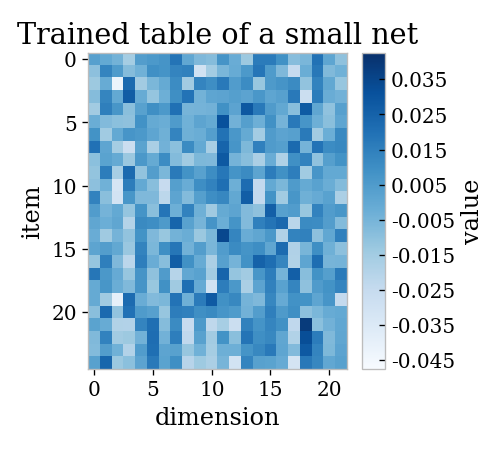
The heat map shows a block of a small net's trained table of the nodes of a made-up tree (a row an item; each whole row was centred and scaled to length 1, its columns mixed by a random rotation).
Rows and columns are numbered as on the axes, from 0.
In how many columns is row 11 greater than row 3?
9
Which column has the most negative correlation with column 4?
3
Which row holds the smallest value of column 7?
17
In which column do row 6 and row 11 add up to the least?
14
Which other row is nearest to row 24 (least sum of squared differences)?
22
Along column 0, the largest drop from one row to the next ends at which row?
8
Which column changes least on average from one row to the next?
20
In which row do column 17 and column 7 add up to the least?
24
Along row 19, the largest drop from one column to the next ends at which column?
21
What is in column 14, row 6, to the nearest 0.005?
-0.015
